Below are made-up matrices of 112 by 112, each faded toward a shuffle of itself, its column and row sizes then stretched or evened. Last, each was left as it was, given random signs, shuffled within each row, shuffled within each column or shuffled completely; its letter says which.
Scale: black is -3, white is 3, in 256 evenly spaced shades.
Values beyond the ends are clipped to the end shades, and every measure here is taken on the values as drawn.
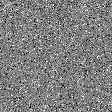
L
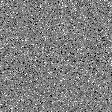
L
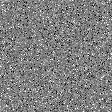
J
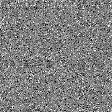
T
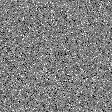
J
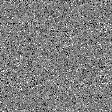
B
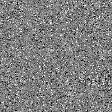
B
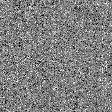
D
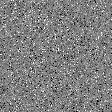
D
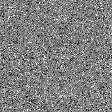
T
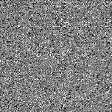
T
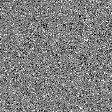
B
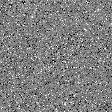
L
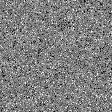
J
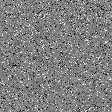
J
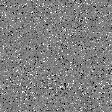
B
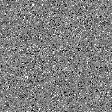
T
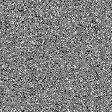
T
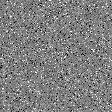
J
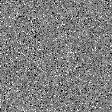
B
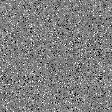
T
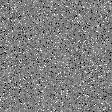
D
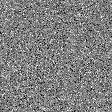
J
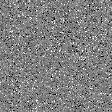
B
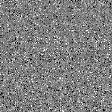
T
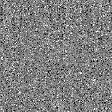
T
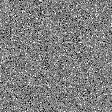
D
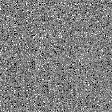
T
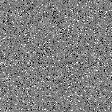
T
